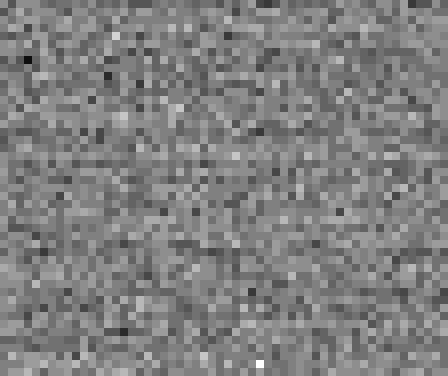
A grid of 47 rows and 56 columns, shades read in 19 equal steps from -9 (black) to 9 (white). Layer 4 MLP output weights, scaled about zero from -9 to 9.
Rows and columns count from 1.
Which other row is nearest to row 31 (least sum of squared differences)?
42
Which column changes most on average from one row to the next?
33
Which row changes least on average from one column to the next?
21
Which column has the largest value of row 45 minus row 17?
11
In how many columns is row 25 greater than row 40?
31
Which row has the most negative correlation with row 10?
30
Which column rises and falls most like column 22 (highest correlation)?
16
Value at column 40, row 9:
-3
